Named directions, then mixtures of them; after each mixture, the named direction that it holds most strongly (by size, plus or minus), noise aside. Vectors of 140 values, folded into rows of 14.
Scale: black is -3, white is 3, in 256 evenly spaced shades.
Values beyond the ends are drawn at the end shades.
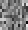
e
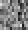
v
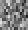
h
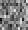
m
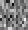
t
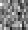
v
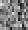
v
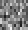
m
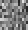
e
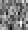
m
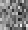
v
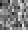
v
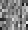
e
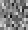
t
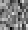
v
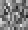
h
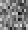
v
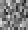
h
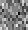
e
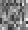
m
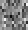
e
